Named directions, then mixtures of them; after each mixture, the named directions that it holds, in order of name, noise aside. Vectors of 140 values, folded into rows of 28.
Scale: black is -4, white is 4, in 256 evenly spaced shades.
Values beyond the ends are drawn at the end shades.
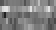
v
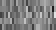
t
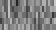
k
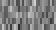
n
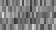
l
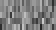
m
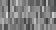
k.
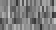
k, l, m.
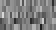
l, m.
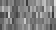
k, t, v.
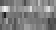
v.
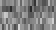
n, v.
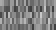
t, v.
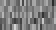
l, m, n.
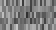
l.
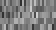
l.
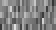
m, n.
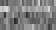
l, v.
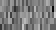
m, t.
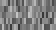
n.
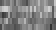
t, v.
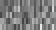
m.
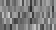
l, t.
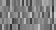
l, n, t.
